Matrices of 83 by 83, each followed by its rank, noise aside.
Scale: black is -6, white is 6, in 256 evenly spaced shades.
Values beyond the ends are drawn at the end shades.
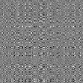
three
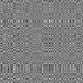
two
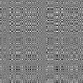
two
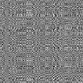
four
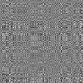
four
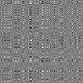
three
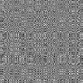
four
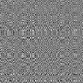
four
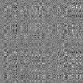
four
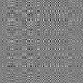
two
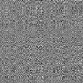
six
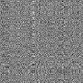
six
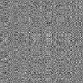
six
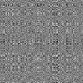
three
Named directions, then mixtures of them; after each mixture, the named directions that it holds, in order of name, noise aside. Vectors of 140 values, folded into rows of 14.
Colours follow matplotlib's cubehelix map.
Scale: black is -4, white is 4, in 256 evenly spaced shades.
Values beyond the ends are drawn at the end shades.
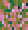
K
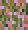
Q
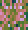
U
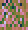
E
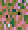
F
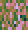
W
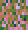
E, F, W.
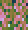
F, K, U.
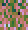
E, F.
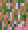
K, W.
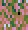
E, F.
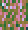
E, U.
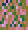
E, W.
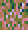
E, K, Q.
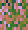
E, F, U.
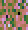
F.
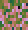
K.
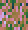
E, K, U.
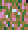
F, K, Q.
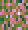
F, W.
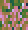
K.
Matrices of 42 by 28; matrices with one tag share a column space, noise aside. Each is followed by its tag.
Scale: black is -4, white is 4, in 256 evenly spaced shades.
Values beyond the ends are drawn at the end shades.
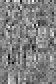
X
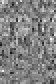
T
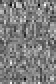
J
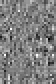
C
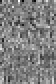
X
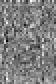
X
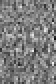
C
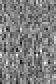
C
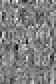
X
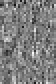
J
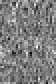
J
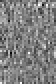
J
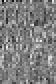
X
